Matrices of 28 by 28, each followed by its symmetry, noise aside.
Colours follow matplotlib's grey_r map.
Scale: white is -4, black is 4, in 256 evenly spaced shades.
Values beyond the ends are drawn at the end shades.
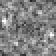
same after a half turn.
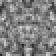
mirrored left to right.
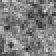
symmetric across the other diagonal.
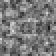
mirrored top to bottom.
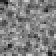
same after a half turn.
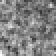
symmetric across the other diagonal.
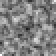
symmetric across the other diagonal.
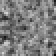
mirrored top to bottom.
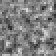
antisymmetric.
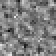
symmetric across the other diagonal.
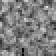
no symmetry.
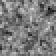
no symmetry.
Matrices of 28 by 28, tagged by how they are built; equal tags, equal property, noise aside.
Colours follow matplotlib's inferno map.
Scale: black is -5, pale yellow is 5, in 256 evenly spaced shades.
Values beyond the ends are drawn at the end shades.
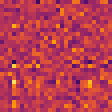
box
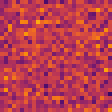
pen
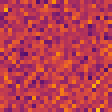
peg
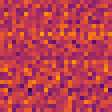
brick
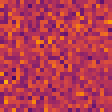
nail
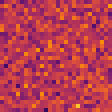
nail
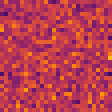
nail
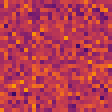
nail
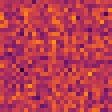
pen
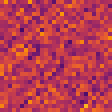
peg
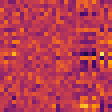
box
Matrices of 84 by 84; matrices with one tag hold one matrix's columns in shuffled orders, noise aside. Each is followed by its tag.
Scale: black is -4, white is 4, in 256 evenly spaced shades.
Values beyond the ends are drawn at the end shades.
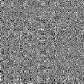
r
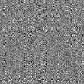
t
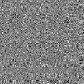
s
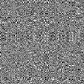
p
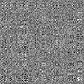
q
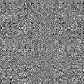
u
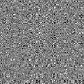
s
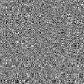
s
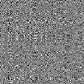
p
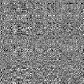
u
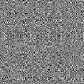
p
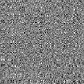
s
